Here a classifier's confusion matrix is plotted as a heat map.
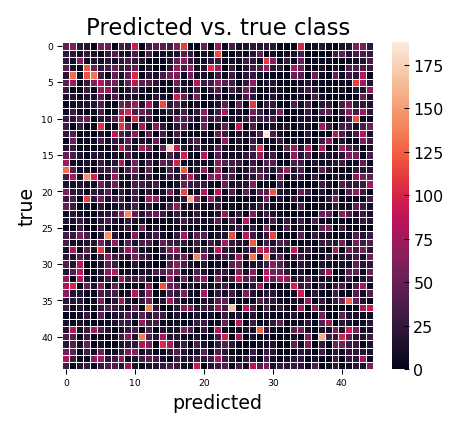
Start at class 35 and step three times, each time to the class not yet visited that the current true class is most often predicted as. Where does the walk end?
15
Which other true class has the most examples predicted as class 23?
40
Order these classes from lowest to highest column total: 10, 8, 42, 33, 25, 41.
33, 25, 41, 8, 42, 10
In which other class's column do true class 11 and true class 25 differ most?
8
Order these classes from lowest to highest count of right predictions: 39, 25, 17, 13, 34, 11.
25, 13, 39, 11, 34, 17
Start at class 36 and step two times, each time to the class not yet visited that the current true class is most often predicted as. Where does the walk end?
26
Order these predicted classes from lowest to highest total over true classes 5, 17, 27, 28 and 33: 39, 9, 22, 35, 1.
35, 39, 9, 22, 1
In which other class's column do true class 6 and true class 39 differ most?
28
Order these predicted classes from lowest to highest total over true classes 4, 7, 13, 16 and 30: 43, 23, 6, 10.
6, 23, 10, 43
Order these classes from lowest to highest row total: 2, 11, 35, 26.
2, 35, 11, 26
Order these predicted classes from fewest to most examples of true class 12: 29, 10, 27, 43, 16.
27, 16, 10, 43, 29
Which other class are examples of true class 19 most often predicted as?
44
